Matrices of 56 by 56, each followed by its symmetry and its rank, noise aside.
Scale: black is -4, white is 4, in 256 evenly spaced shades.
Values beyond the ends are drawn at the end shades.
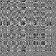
symmetric, rank three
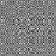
no symmetry, rank three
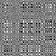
antisymmetric, rank two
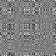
antisymmetric, rank two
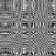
no symmetry, rank two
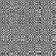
no symmetry, rank three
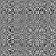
symmetric, rank three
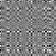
no symmetry, rank two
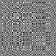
symmetric, rank three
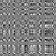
antisymmetric, rank two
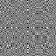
no symmetry, rank four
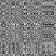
no symmetry, rank three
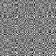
symmetric, rank three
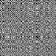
symmetric, rank three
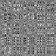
antisymmetric, rank four
